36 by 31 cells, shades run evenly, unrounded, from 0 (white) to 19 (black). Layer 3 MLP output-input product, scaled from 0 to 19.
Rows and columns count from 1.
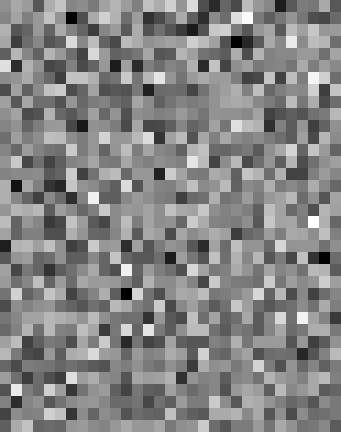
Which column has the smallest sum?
9
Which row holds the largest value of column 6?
16
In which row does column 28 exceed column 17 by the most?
30
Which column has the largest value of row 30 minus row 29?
28
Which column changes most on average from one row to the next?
7
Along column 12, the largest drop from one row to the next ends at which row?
26
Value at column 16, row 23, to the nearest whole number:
11
